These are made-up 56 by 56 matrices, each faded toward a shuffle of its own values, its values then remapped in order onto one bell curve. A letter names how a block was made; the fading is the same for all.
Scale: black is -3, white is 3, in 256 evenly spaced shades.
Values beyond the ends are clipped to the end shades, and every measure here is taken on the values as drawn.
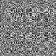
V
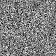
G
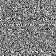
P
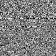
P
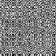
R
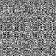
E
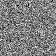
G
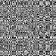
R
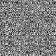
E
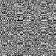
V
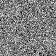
G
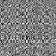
R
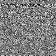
P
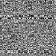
V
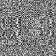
E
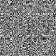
E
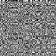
V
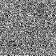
P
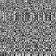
R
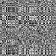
R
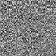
E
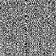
E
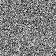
G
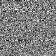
P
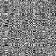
V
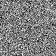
G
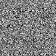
P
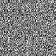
E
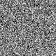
G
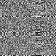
V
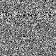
P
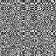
R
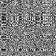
V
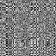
R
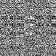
E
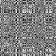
R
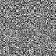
E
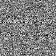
P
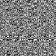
V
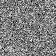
G
